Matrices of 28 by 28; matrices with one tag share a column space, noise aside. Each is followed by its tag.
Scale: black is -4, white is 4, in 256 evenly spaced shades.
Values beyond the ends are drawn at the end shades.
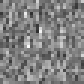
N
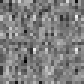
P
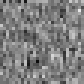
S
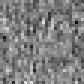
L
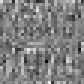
P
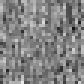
L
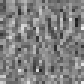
L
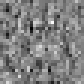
L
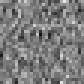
S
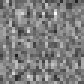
N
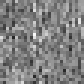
L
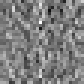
S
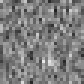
S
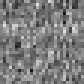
N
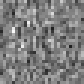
N
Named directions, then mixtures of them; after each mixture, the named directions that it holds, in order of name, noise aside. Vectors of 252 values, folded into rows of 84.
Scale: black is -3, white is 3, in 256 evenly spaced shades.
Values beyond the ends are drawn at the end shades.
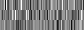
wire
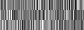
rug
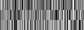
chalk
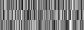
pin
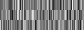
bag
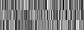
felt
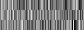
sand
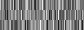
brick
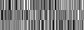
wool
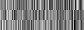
rug, sand.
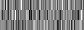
wire.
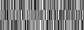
brick.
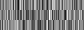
bag, brick.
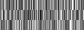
pin.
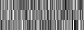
sand.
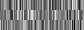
bag, sand, wool.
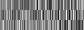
chalk, felt, rug.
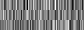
pin, wool.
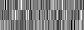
wire.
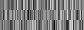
pin, sand.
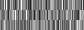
pin, wire.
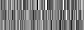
felt, pin, rug.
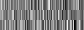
brick, felt, sand.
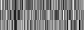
chalk.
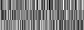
felt, rug, wool.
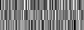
felt, sand, wool.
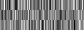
sand, wire, wool.
